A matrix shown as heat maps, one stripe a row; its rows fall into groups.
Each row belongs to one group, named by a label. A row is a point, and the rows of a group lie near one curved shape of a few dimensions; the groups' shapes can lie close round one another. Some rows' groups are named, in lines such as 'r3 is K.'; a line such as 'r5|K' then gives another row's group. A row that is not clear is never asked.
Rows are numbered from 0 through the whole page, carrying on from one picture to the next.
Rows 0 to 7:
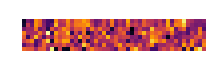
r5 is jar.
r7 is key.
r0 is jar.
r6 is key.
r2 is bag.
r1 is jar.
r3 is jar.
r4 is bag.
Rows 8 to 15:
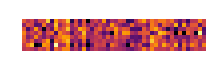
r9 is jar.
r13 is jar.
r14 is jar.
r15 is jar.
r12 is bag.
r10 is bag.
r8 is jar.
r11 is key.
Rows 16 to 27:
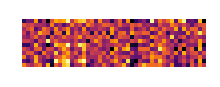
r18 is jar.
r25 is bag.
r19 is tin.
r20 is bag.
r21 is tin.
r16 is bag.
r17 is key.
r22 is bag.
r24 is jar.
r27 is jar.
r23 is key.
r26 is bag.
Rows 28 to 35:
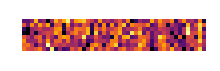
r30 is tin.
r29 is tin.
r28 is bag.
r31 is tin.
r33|tin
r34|tin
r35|key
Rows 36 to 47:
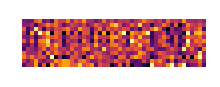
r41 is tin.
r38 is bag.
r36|jar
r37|tin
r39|tin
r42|tin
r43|key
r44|tin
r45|key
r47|bag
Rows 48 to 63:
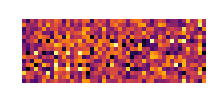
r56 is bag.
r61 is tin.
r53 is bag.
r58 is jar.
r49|tin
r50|key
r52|tin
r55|tin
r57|bag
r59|jar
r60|bag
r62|jar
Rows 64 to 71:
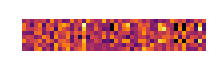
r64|key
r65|key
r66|key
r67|jar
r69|key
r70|jar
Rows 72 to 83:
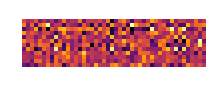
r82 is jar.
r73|tin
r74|bag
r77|key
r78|tin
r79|jar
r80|key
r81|jar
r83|tin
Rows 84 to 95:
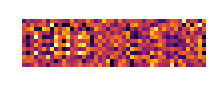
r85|key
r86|jar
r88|bag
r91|key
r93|tin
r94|bag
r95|bag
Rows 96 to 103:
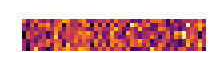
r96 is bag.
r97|tin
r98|tin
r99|jar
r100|jar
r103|bag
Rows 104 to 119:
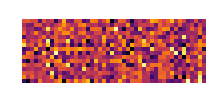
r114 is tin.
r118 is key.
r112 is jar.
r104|bag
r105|key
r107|bag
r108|key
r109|jar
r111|bag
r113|key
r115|jar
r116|key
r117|key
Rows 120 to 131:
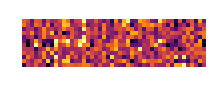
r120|key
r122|key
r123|key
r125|bag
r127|tin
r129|jar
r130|jar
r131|jar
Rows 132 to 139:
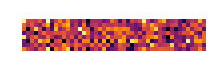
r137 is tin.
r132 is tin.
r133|jar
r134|bag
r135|key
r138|bag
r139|jar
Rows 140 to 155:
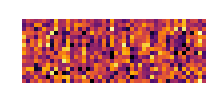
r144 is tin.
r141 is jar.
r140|jar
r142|jar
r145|tin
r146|tin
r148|key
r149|bag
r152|jar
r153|key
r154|bag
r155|tin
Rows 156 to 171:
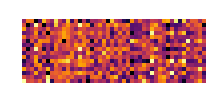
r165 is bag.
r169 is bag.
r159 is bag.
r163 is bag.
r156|jar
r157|bag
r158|bag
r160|bag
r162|jar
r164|key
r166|bag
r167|jar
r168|tin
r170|tin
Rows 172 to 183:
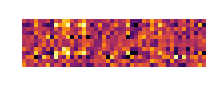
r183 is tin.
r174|jar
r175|key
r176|jar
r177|key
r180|bag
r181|jar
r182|bag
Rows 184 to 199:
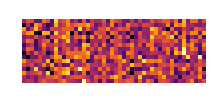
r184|jar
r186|bag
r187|jar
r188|bag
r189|jar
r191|jar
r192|jar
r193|tin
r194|jar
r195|key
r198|tin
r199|key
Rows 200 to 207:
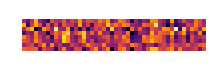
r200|bag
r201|bag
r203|bag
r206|key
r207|bag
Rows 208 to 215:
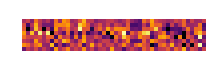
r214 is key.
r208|jar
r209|bag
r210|bag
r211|tin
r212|key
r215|jar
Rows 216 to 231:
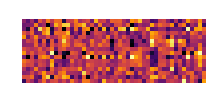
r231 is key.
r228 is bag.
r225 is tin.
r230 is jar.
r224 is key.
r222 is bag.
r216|tin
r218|tin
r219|jar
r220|bag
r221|bag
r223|key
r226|key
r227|key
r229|key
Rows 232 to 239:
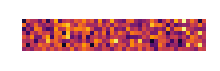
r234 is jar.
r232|jar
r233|bag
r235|tin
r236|jar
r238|tin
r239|key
